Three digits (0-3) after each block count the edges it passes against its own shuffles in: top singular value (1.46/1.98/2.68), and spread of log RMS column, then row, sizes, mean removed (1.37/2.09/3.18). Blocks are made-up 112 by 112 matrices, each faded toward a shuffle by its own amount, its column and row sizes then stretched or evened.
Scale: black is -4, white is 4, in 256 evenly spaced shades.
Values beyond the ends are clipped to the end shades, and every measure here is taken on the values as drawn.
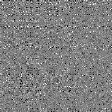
2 2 2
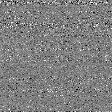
0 0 3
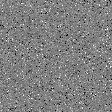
0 1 0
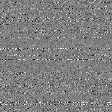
1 0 3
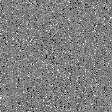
0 2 0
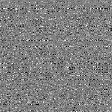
2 0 3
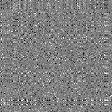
3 1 2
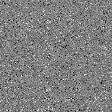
1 1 1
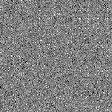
2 1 0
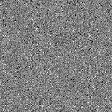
2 1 0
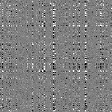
3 3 2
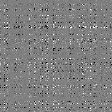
1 3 3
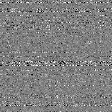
2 1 3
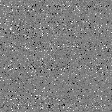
0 1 2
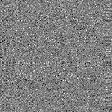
2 0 1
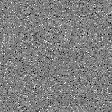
2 0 0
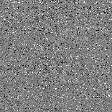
0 1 2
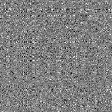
2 1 2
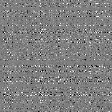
1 2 3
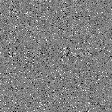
2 1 1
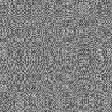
3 1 0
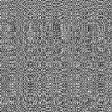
3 3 2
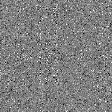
1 1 1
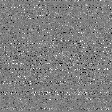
0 0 3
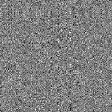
2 2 0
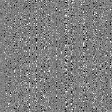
2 3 0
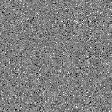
2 1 1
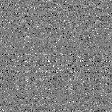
2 0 2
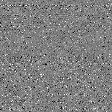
1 0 2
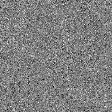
0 2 0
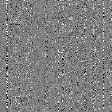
1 3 1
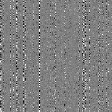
3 3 0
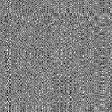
3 2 0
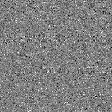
2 0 1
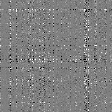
2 3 2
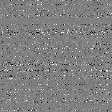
0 1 3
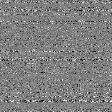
1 0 3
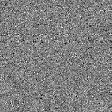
2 0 1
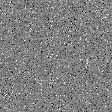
0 1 0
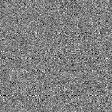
2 1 2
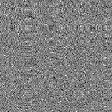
3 1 0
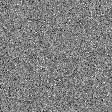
0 0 0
